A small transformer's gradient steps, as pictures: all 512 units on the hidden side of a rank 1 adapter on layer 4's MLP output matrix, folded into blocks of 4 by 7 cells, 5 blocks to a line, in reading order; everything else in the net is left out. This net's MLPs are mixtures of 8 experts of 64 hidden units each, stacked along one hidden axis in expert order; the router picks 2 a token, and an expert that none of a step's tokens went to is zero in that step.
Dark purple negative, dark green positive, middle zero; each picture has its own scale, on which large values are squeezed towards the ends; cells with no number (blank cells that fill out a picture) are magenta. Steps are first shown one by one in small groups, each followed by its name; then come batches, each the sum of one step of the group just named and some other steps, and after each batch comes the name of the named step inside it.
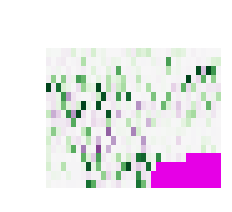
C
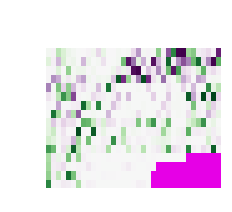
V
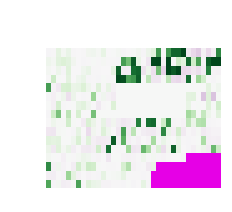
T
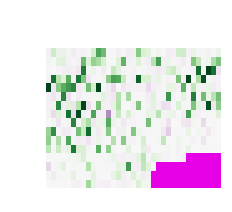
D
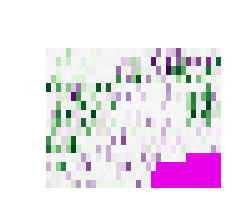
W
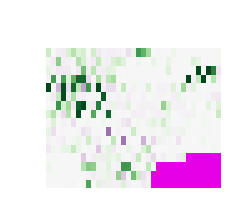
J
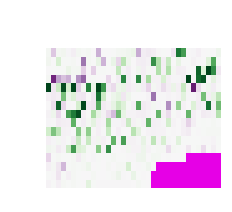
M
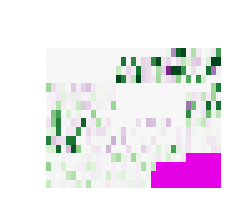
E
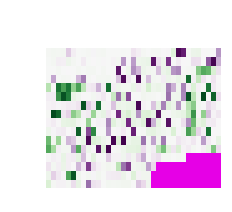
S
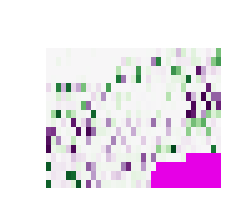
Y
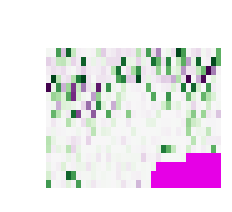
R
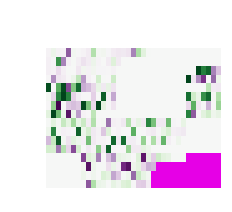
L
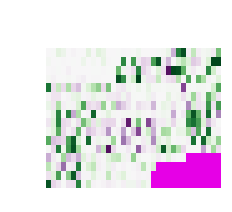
E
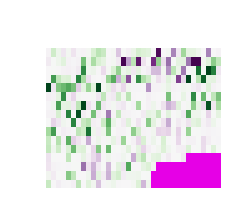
D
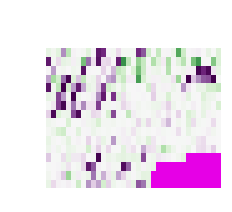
R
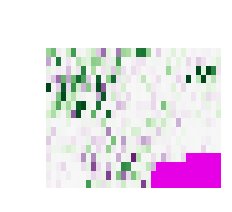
J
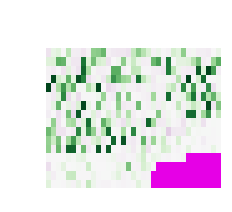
D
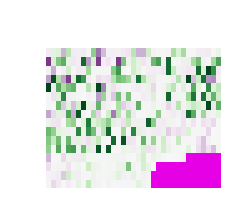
D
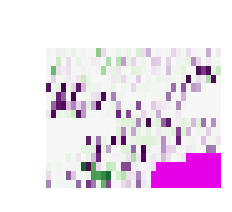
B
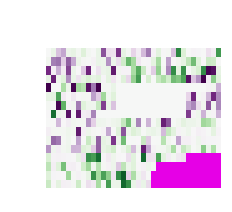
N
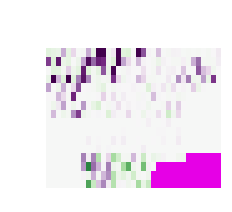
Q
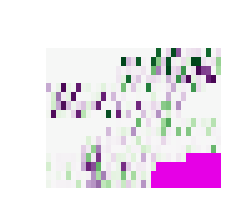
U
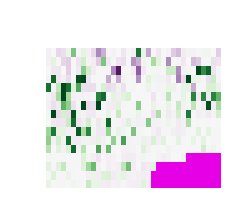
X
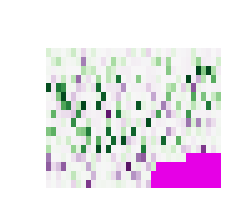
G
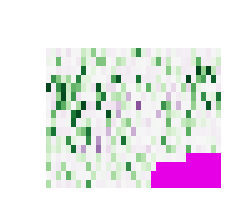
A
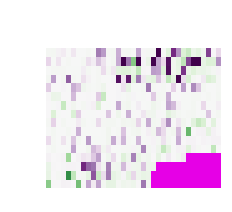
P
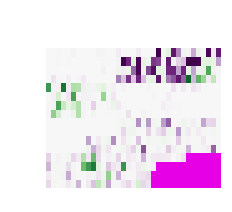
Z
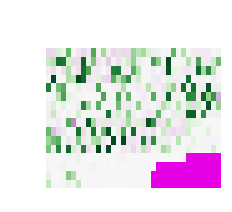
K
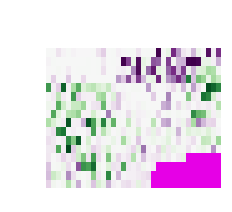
Z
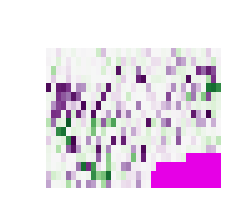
B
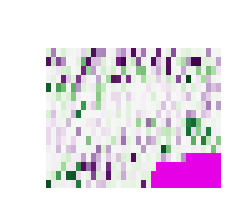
P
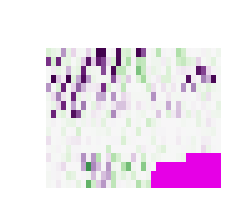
Q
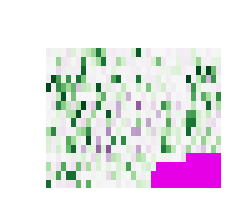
A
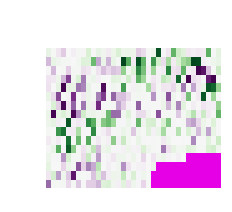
U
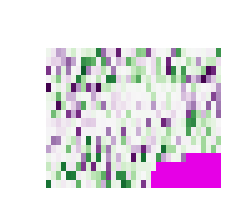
N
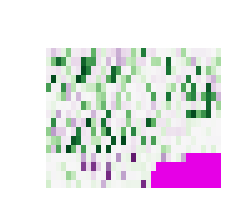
K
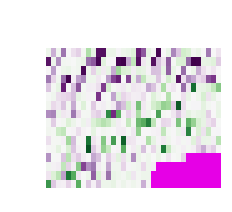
P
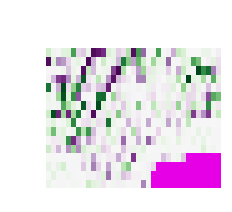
X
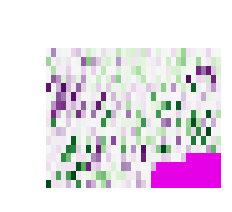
B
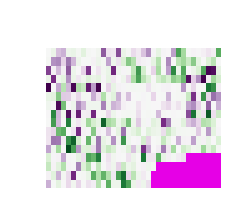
N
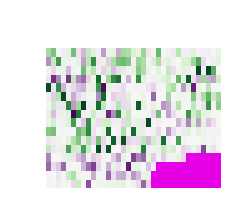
G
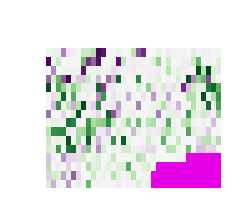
A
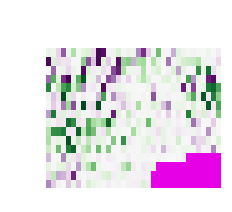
X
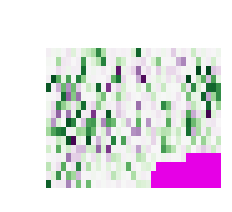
A
